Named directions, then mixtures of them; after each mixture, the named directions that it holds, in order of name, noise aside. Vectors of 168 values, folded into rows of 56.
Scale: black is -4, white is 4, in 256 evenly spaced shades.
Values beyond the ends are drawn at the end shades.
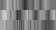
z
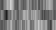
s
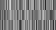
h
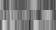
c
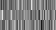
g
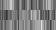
g, s.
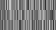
h.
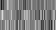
g, s, z.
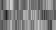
s.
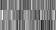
g, z.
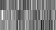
g, z.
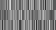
h.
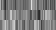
c, g.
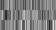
g, h, s.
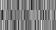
g, h.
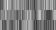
c, h, z.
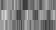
z.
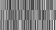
h.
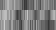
z.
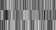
g, s.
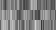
c, g, z.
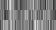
c, h, s.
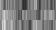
c, h, z.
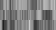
c.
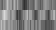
z.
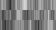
c, s, z.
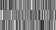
g.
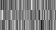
g.
